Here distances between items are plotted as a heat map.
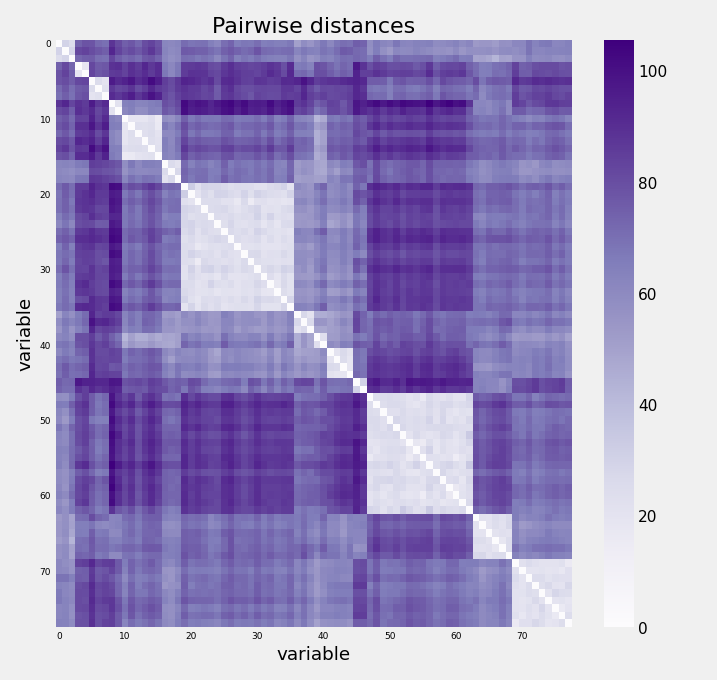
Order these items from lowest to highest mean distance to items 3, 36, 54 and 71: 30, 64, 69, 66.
69, 64, 66, 30
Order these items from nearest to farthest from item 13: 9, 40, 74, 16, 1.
40, 9, 16, 74, 1
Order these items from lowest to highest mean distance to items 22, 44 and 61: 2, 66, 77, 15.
77, 2, 66, 15
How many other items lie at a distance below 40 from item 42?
3
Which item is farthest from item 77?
5
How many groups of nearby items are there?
14
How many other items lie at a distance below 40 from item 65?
5
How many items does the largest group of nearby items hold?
17
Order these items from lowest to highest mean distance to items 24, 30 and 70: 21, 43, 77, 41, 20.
21, 20, 77, 41, 43
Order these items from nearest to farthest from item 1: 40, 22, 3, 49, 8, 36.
49, 36, 40, 22, 3, 8
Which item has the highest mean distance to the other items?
8
